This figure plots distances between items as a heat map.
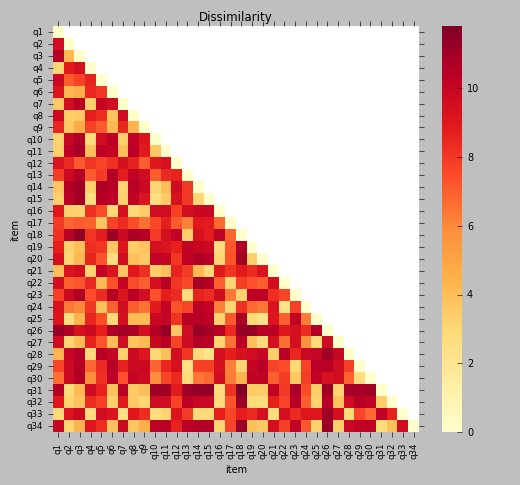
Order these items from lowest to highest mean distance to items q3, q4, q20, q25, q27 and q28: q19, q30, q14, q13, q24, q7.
q19, q24, q7, q14, q30, q13
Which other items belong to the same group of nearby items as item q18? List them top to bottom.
q13, q23, q29, q30
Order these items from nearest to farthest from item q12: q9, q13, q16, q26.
q26, q9, q16, q13
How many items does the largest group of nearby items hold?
13
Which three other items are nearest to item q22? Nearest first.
q24, q17, q5
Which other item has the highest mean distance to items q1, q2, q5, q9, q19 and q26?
q18
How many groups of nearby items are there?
5
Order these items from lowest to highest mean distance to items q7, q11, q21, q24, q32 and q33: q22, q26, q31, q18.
q22, q31, q18, q26
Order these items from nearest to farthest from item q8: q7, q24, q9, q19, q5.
q19, q9, q24, q5, q7
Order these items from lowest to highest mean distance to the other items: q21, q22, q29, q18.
q21, q22, q29, q18
